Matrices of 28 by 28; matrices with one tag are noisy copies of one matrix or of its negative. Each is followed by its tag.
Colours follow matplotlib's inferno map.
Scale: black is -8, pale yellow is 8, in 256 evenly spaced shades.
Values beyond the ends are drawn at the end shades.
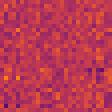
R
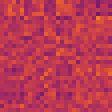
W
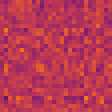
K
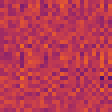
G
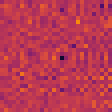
G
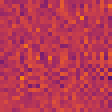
G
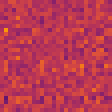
K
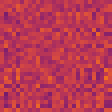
R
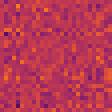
R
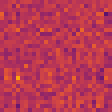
R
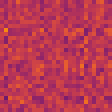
K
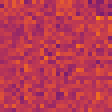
W
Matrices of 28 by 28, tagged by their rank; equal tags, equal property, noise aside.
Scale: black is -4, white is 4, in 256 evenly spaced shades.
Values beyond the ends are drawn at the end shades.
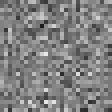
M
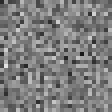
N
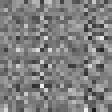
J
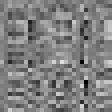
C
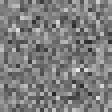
M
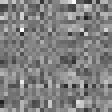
C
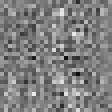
J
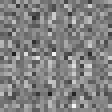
J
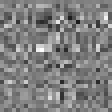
J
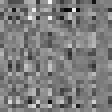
C
